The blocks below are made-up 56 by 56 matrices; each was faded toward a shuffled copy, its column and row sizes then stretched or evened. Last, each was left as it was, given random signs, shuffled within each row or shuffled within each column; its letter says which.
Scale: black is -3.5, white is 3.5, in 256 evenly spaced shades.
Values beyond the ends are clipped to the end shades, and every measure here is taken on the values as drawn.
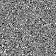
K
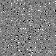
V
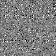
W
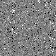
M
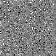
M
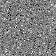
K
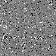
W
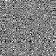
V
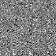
V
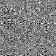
V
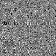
V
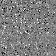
W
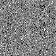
M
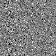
M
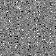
W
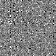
W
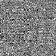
V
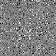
V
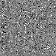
W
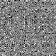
V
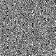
M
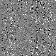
M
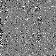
W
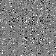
W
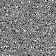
K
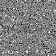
K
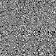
V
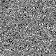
K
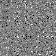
W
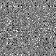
V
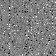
M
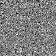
W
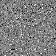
K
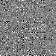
W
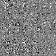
W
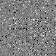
W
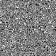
K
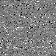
K
